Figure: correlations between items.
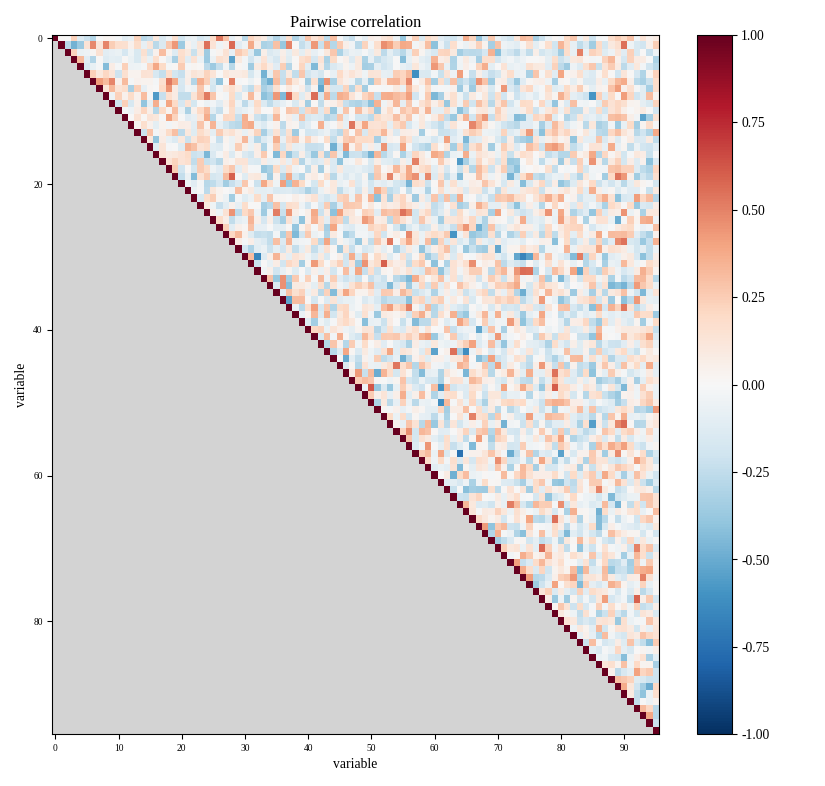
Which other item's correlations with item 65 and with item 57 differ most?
64
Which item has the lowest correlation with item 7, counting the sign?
42
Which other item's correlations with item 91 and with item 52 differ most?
15
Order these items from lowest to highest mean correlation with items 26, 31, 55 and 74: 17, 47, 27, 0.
17, 47, 27, 0
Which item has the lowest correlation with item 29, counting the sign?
70
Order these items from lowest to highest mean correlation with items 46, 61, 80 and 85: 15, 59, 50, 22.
59, 50, 22, 15
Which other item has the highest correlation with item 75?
32
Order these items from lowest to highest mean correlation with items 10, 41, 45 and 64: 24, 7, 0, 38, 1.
7, 0, 38, 1, 24
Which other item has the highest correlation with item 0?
26
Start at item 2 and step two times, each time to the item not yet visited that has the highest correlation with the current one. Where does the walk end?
30
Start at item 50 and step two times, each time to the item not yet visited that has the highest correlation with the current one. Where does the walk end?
79
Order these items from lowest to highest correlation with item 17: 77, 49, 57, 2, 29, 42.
77, 42, 49, 29, 2, 57
